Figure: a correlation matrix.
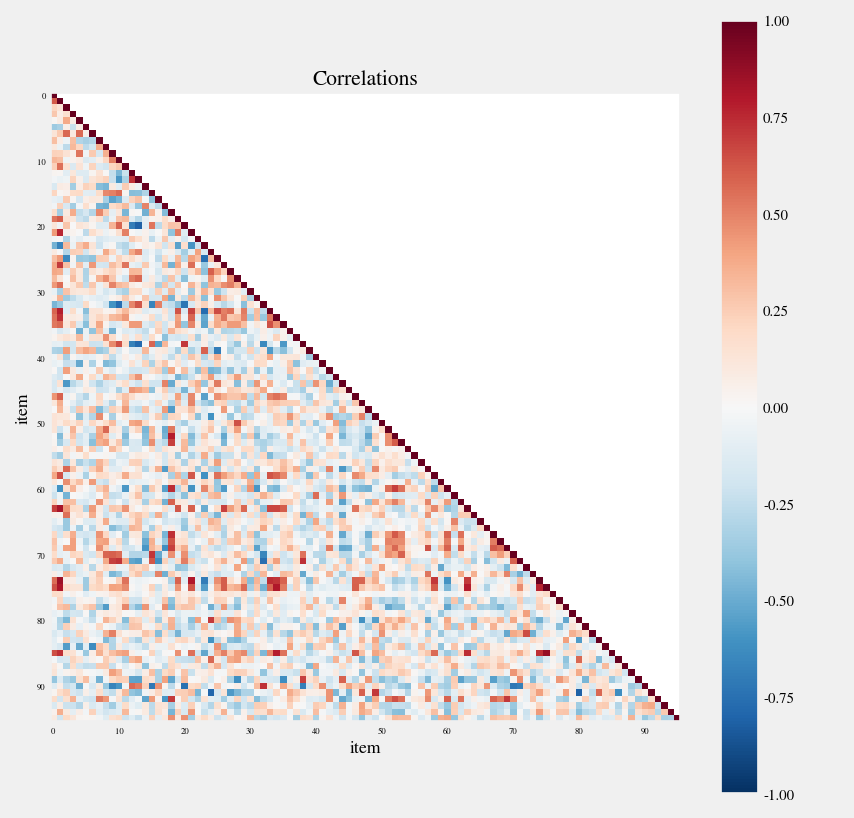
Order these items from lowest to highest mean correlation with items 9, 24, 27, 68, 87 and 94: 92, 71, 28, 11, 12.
11, 92, 12, 71, 28
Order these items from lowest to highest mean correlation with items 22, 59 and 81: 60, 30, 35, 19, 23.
19, 35, 23, 60, 30
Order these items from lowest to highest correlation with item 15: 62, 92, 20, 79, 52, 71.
79, 62, 52, 92, 20, 71
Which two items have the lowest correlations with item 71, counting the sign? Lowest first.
32, 90
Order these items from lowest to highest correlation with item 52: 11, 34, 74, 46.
11, 74, 34, 46
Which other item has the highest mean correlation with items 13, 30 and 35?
12
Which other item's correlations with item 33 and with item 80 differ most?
74
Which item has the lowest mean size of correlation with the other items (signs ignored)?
76
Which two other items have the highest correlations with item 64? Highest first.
2, 57
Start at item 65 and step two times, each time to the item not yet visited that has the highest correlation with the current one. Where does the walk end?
40
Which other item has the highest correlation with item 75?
85
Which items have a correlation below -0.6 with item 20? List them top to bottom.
12, 13, 32, 90
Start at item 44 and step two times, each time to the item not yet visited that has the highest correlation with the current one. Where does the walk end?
38
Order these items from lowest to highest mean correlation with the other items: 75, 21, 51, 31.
31, 51, 21, 75
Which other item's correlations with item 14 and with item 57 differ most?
69
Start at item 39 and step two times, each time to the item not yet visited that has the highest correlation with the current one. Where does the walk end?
60
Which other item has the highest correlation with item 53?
18
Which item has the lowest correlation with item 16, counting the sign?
71
